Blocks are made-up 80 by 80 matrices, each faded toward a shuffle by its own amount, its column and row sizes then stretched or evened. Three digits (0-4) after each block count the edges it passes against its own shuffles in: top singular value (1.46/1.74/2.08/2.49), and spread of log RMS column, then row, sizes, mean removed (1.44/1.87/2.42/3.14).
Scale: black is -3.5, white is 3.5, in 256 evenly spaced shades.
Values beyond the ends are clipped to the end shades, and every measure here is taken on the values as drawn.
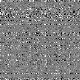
2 2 4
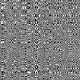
4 3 3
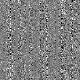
1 4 0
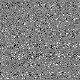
0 1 3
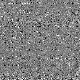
2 1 3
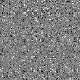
2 1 1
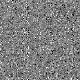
2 2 0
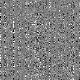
1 4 2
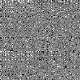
3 2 2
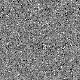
0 0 1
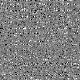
2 0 3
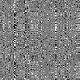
4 3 0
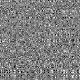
3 0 3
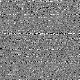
2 0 4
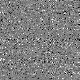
1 0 2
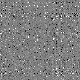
2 2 2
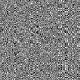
4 3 1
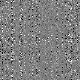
1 4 1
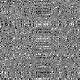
4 1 3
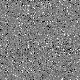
2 1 1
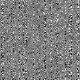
0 4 0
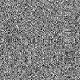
3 1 1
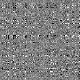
3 3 3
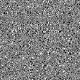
2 1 2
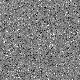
0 0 0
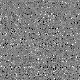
1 1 2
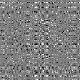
4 2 3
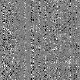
0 4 1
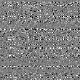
3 1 4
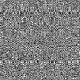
4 0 2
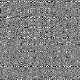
3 2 4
